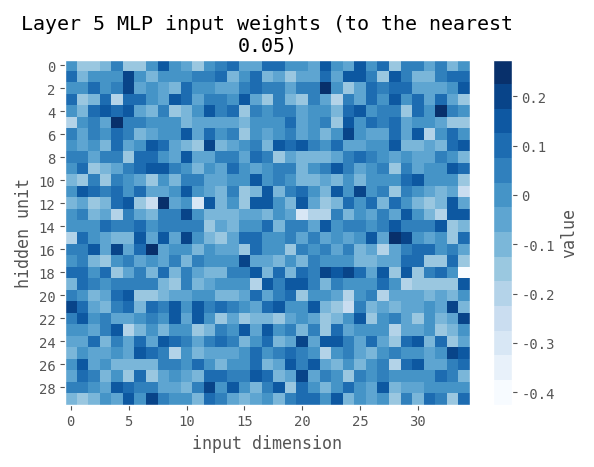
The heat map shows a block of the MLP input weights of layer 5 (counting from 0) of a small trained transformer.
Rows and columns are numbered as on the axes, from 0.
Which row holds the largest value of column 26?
15
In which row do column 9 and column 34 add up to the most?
22
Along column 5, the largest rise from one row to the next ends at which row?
1
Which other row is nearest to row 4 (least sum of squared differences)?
6
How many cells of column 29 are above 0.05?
8
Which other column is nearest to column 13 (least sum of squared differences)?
14
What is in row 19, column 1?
0.1
